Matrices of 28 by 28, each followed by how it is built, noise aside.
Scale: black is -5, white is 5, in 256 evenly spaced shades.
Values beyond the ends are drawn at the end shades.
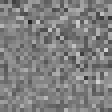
upper triangular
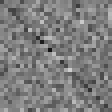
diagonal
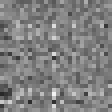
low rank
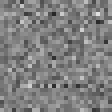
uneven rows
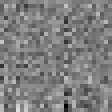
low rank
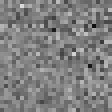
upper triangular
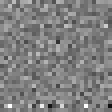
uneven rows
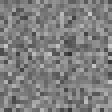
repeating columns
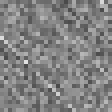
Toeplitz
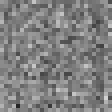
blocks
